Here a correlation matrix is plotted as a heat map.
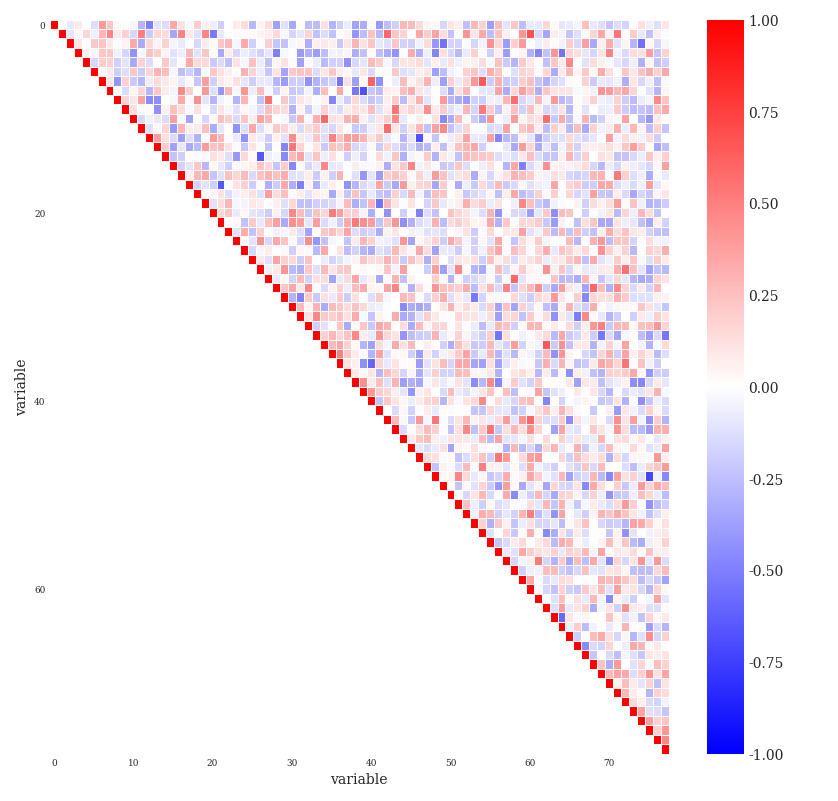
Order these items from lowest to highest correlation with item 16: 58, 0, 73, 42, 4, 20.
20, 73, 4, 0, 42, 58
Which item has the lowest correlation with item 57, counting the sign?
70
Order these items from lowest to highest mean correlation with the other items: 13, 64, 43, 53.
53, 13, 64, 43
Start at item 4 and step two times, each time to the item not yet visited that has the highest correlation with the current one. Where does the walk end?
75
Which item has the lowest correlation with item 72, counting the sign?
54
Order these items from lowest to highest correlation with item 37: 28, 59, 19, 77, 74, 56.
56, 77, 28, 74, 59, 19
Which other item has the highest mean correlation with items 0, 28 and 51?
48
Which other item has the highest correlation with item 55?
43
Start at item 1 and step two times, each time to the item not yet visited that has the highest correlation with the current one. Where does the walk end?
42
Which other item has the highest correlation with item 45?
15
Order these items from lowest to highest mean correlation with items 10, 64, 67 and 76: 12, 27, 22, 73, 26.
12, 73, 22, 26, 27
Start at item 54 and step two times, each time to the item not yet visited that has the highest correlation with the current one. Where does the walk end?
40
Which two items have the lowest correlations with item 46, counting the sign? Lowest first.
12, 20
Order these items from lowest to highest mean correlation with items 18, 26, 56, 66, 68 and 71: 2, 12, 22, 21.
12, 2, 21, 22
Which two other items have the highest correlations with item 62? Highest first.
34, 10
